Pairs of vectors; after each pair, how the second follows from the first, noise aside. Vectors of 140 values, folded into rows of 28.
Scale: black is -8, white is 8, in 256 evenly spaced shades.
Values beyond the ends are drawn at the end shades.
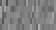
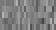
reversed.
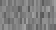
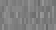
negated, shrunk.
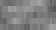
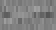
wrapped around, negated, partly zeroed.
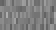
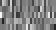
reversed, scaled up.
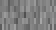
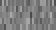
reversed.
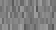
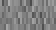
reversed.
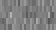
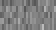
wrapped around.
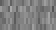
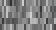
reversed, scaled up.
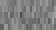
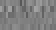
wrapped around, negated, partly zeroed.
